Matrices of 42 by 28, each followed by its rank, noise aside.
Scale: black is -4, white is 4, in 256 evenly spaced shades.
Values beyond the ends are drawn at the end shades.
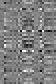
two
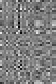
four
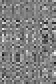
four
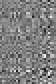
three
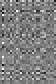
three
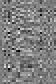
four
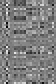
two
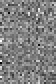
six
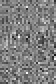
six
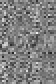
six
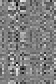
three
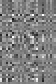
three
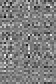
four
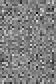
six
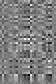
two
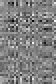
three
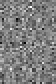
six
